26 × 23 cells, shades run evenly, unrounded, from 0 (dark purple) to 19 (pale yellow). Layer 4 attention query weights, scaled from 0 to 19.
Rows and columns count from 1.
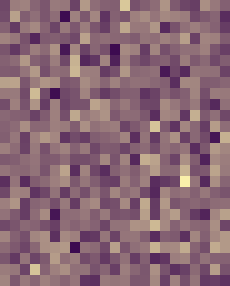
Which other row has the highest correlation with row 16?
23
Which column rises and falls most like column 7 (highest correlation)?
22
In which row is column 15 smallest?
9
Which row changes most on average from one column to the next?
17
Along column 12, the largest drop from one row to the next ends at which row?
5
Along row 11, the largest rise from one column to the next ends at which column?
20
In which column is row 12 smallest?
18
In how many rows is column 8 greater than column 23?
11
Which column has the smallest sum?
21
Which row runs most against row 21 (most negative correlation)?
13
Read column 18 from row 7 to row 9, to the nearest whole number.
5 3 6
